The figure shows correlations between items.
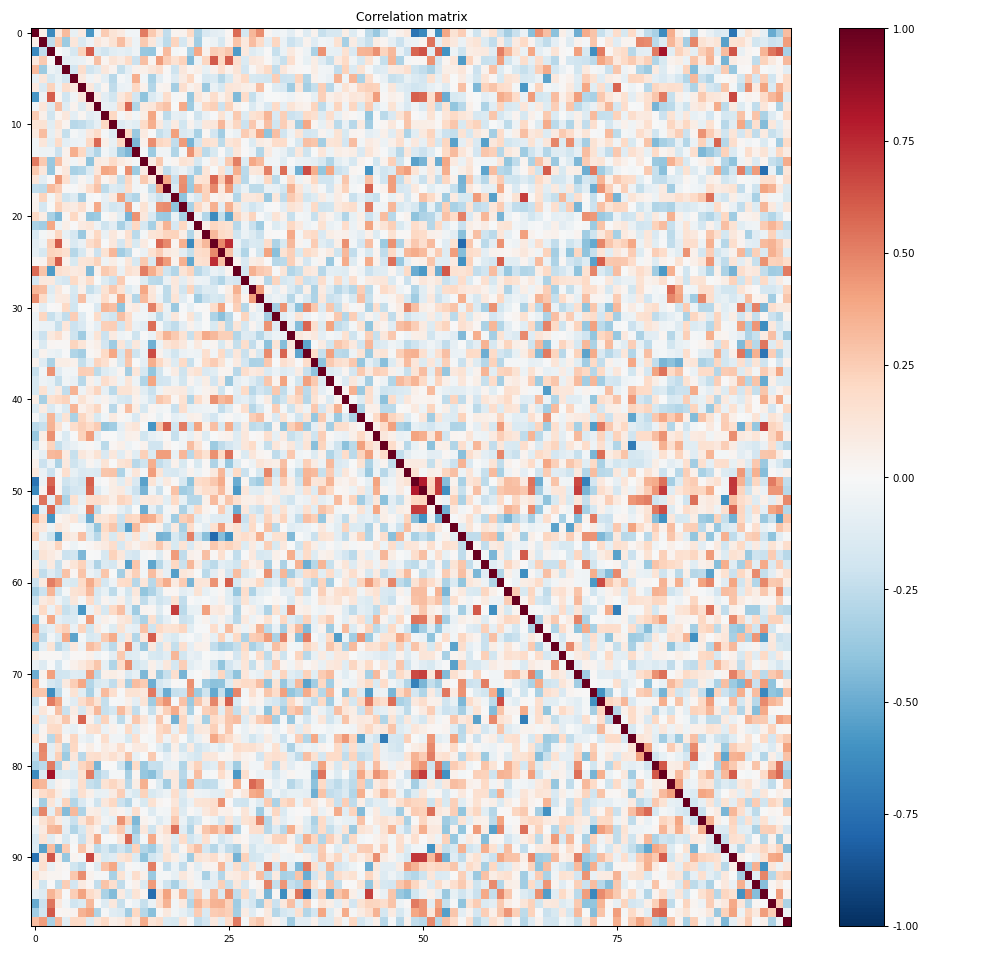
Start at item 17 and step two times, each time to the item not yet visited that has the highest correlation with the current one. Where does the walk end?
94
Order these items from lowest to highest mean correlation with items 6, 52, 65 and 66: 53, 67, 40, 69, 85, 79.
85, 79, 53, 67, 69, 40
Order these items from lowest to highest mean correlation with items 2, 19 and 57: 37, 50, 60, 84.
84, 37, 50, 60
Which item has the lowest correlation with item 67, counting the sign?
54
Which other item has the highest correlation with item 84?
24
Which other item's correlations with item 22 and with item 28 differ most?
82
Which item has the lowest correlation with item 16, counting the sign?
55
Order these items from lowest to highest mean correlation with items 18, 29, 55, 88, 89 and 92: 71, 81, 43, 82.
43, 81, 82, 71
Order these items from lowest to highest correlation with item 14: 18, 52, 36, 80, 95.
52, 80, 95, 36, 18
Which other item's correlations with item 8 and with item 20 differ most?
12
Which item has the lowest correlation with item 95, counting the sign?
0
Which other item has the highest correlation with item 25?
23
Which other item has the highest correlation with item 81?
2
